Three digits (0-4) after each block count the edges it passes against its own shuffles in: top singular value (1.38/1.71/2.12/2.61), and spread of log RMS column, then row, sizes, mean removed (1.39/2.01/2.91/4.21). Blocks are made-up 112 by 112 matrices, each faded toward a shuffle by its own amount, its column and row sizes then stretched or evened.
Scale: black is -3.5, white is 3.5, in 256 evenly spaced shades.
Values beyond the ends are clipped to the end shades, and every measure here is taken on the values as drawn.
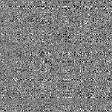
3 2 3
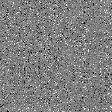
1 2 0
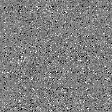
0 2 2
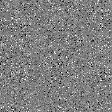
0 2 1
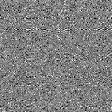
3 0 2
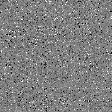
1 1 1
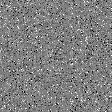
1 1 0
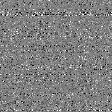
0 0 3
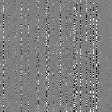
4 4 1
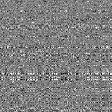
4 1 3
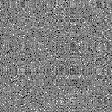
4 0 0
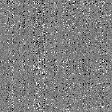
1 3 2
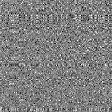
4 0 2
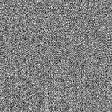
3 0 0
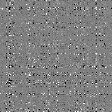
3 3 3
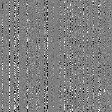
3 4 1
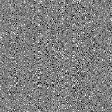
3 2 0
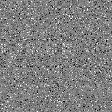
3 0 1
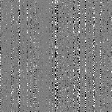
3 4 1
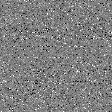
0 0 2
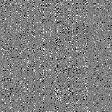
3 3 1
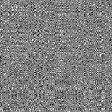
4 2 1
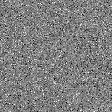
2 0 0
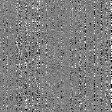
1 4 1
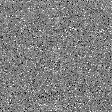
0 0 1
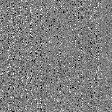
0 3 0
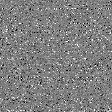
1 0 2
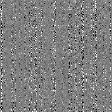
2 4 1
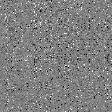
2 2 1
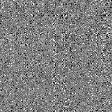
3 2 2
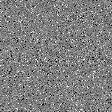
0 0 2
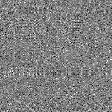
3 0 1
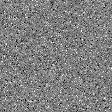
1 0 0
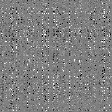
3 3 2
